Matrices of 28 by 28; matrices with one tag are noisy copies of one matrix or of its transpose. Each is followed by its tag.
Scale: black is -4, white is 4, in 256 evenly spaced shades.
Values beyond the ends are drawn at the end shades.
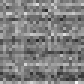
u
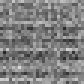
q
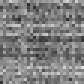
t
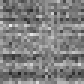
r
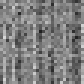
u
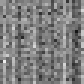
u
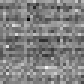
t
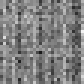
u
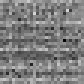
q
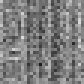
q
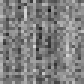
t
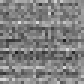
q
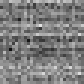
t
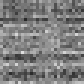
r
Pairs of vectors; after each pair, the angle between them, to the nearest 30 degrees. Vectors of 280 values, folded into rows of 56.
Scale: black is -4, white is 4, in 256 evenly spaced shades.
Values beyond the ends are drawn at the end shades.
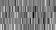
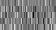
30 degrees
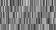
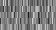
60 degrees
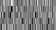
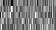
150 degrees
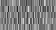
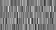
120 degrees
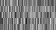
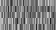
150 degrees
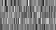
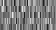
60 degrees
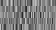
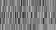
90 degrees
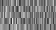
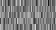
90 degrees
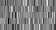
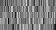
30 degrees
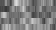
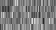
60 degrees
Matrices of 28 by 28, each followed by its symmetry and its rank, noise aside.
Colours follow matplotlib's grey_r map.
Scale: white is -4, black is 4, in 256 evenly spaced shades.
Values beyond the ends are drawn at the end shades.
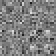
symmetric, rank four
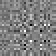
antisymmetric, rank two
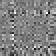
no symmetry, rank three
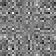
symmetric, rank three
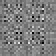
symmetric, rank two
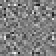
antisymmetric, rank four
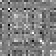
symmetric, rank three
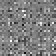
no symmetry, rank three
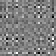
antisymmetric, rank two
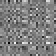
no symmetry, rank three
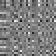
no symmetry, rank three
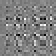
no symmetry, rank two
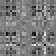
symmetric, rank two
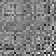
symmetric, rank three
